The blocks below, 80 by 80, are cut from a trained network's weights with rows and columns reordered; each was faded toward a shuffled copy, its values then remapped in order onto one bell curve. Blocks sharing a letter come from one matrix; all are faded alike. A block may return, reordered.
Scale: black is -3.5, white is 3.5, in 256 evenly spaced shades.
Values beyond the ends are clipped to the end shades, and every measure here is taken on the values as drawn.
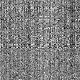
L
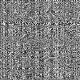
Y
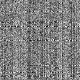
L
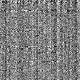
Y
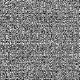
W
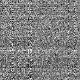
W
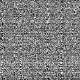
W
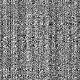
L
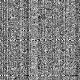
L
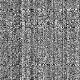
Y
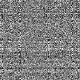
W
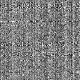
Y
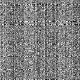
L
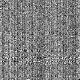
L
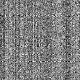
L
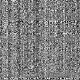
Y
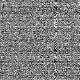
W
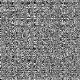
W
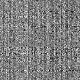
Y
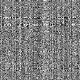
L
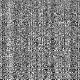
L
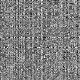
L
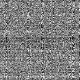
W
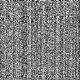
L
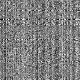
L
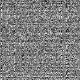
W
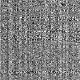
Y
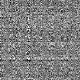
W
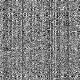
Y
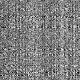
Y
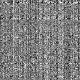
L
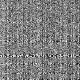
L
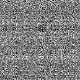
W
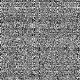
W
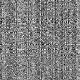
L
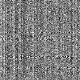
Y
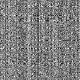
Y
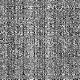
L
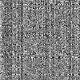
Y
